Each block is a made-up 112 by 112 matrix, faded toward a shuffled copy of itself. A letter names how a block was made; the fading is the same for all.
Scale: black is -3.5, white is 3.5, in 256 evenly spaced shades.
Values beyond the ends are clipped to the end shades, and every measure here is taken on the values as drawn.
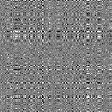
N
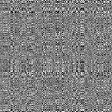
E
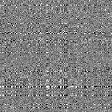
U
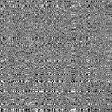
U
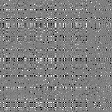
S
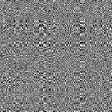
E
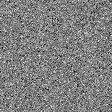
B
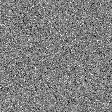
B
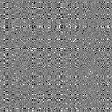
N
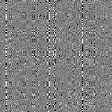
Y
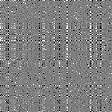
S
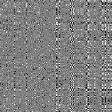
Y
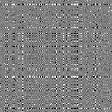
S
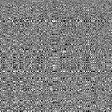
U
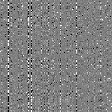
Y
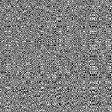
U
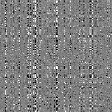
Y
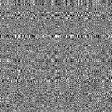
U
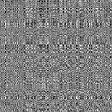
E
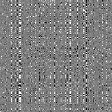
Y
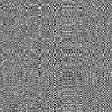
E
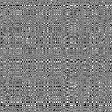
N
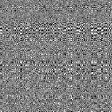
U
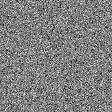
B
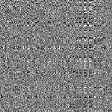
U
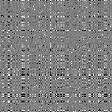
S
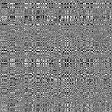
N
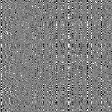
Y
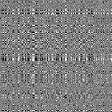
N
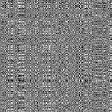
E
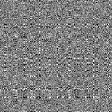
U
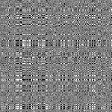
N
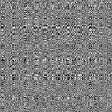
E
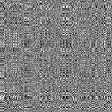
E
